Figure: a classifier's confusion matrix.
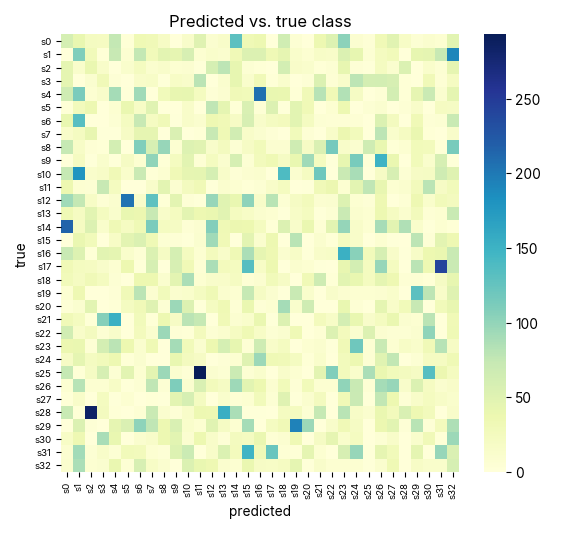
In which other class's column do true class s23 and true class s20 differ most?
s24
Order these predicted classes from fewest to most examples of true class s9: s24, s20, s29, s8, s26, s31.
s8, s29, s31, s20, s24, s26
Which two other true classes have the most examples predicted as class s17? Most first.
s31, s12
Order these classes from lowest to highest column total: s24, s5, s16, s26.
s5, s16, s24, s26
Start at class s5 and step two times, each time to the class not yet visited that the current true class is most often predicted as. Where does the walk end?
s7
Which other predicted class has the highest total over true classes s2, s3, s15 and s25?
s11
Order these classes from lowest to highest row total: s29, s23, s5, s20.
s5, s20, s23, s29
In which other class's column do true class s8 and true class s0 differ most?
s14
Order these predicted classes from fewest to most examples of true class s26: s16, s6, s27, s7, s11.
s6, s16, s11, s7, s27
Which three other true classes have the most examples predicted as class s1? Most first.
s10, s6, s4
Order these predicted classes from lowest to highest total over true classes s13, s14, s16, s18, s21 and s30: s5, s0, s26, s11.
s5, s11, s26, s0
